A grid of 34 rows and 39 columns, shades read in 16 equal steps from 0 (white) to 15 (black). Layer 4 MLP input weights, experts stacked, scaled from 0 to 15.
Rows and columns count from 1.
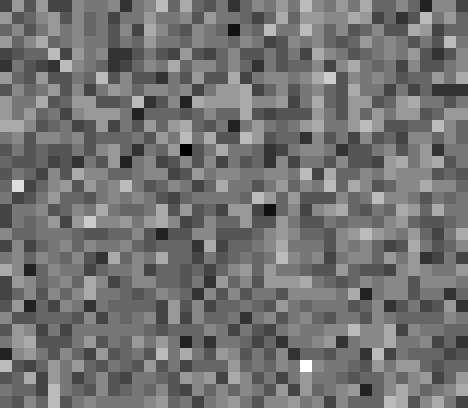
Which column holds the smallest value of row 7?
28
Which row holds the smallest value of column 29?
18
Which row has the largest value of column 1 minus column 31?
1
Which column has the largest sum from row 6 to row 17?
3
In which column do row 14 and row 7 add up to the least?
37
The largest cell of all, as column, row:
16, 13
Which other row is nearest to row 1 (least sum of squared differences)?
22
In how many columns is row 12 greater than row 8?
15
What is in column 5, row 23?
7
